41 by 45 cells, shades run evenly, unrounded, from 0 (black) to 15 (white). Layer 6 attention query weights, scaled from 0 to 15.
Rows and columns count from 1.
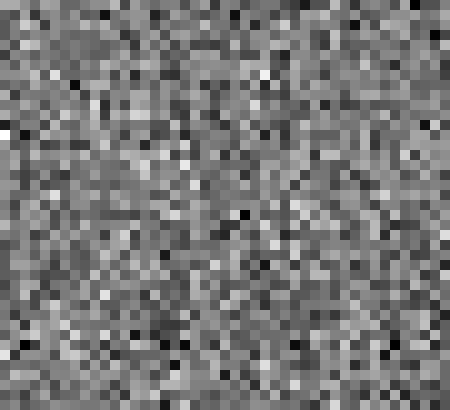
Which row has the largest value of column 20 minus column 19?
35
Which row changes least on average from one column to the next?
20
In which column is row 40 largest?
16
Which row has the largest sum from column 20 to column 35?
21
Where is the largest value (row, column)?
14, 1
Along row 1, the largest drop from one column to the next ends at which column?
42
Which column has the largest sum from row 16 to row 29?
30
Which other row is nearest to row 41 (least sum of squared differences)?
4
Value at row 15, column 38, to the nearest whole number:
3
